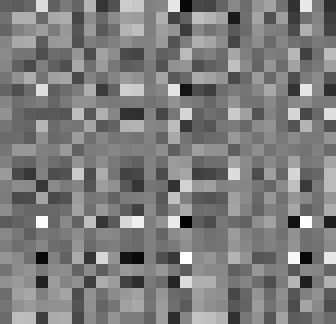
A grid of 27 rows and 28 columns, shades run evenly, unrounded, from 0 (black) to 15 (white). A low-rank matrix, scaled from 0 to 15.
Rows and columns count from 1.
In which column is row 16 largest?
16
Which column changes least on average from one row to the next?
13
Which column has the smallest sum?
5
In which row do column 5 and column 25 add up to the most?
22
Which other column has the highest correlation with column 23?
15
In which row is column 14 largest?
2
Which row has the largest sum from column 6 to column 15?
19
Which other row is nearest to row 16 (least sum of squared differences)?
24
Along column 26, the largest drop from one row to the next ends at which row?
20
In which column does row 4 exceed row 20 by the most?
3
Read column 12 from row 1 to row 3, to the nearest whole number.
12 9 11
